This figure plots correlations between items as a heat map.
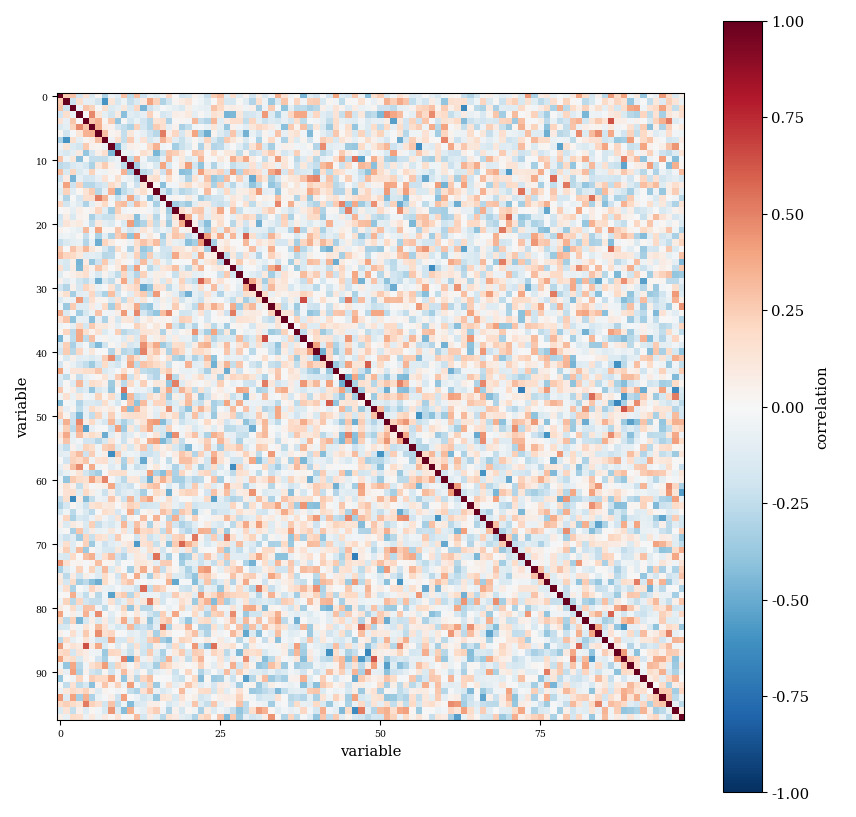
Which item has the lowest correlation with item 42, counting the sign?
87
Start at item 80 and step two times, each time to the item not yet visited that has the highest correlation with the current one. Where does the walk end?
49
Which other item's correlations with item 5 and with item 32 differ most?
80
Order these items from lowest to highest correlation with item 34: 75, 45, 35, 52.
45, 52, 35, 75
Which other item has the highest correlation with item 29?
22
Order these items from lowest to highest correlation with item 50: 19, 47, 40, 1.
19, 40, 1, 47
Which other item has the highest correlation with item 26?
69
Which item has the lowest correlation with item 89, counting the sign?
51
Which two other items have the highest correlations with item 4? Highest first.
86, 95
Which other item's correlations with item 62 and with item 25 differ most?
97
